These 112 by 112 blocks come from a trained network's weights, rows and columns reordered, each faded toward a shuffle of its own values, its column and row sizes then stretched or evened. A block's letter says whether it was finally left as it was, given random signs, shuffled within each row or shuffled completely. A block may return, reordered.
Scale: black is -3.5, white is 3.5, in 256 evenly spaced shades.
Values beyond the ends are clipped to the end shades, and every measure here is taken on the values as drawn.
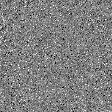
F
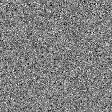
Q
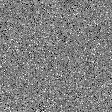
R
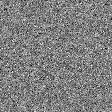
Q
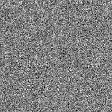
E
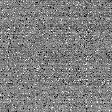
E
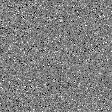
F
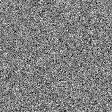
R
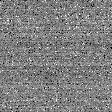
Q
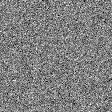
R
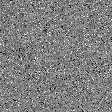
R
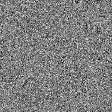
F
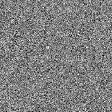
E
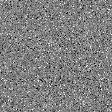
F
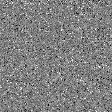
F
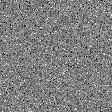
R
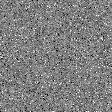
Q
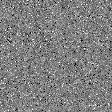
Q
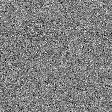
Q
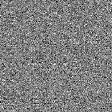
E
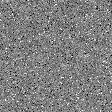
R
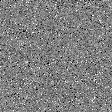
Q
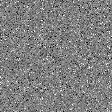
F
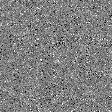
F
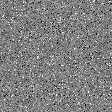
Q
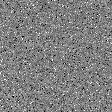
R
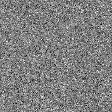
F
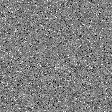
Q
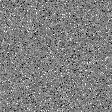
R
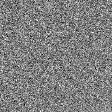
F
